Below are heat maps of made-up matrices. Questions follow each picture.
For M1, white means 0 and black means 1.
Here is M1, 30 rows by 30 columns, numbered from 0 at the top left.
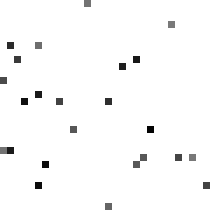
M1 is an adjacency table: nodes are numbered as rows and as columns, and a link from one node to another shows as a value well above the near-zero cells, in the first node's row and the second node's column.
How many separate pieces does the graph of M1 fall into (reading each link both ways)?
7
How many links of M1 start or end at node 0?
3
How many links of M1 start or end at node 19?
2
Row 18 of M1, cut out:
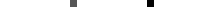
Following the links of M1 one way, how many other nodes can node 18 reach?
5
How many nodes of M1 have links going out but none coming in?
8
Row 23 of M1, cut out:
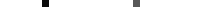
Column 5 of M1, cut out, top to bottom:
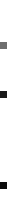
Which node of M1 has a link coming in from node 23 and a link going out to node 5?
node 6
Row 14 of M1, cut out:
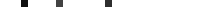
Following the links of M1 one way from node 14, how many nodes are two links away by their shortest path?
3
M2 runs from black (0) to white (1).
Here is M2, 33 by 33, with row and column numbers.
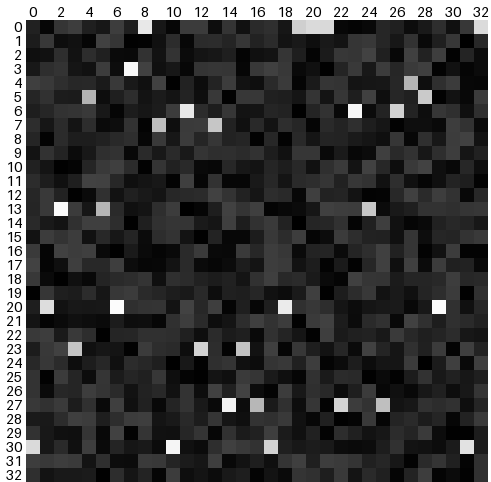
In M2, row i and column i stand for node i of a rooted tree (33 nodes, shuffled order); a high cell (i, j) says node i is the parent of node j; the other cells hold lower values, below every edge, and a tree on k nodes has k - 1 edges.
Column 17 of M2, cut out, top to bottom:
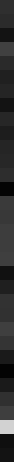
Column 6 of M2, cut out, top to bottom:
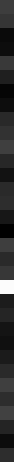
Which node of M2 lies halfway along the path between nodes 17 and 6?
0
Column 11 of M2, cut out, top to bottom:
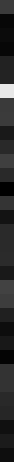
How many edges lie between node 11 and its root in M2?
4
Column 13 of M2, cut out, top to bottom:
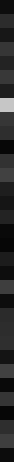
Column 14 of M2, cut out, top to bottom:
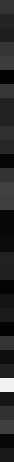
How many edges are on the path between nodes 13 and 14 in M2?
4
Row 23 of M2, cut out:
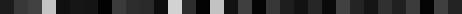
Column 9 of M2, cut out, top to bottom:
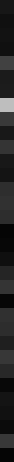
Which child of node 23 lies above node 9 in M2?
3
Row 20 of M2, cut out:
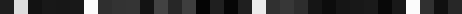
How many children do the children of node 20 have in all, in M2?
3
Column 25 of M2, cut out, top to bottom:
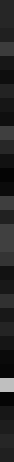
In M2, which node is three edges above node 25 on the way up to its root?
5
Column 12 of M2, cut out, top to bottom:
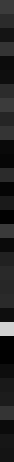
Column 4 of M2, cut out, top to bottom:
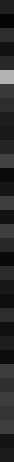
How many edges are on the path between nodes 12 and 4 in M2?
6
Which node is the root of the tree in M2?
30
